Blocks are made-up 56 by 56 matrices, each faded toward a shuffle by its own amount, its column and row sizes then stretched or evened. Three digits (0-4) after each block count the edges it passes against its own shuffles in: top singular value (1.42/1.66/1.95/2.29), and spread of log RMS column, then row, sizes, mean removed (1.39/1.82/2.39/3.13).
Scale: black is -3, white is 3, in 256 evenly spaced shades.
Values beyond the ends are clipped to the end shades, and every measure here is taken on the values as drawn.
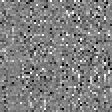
2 2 0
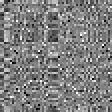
4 0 0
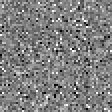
0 1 1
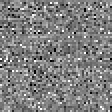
0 1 3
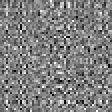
4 2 2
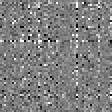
3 3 2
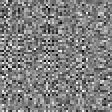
4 3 2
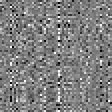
4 3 1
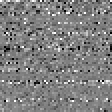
1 0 4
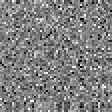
3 1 0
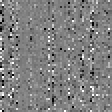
0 4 0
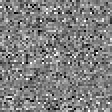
1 0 3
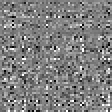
1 3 4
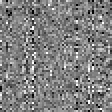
3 3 0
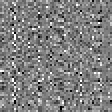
3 3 0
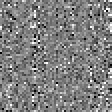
2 3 0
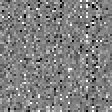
3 2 1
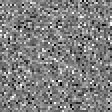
1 0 1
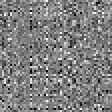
3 4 1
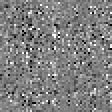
0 3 2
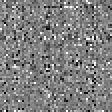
2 2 2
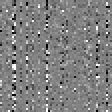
3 4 0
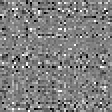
3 2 3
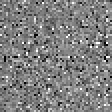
1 1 1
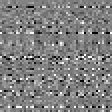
4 1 4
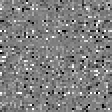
0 2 3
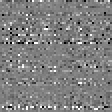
1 1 4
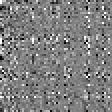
2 4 3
